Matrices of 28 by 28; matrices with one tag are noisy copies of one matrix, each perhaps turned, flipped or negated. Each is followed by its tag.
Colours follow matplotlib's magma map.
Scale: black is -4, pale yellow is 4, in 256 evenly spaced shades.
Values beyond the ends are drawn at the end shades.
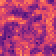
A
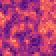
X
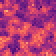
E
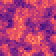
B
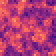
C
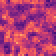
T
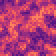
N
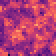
C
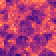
C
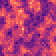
N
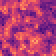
X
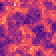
B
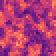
N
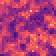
N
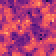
B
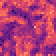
A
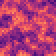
N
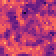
A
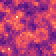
B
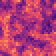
A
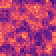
T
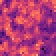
X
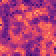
A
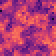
B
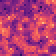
X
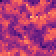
N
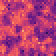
E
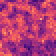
X
